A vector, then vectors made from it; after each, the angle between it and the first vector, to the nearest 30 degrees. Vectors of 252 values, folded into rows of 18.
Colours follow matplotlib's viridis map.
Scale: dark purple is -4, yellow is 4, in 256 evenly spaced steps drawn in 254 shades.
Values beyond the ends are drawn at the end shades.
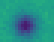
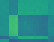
90 degrees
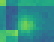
120 degrees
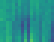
60 degrees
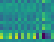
90 degrees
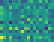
90 degrees
